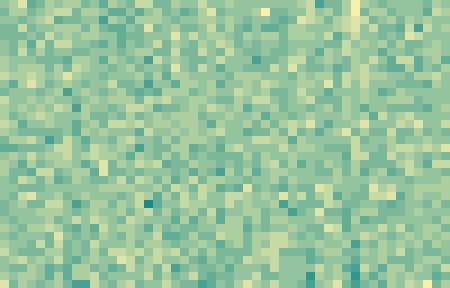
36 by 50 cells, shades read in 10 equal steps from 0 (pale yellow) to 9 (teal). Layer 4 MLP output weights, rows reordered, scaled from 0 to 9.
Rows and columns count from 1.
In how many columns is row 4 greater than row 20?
21
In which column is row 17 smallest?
39
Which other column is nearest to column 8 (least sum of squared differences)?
49
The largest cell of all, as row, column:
26, 17
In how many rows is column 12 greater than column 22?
16
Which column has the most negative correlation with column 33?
29
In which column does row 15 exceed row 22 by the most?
12
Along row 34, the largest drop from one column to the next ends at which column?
41
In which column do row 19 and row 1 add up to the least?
40
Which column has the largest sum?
25
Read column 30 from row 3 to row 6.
4 6 3 4
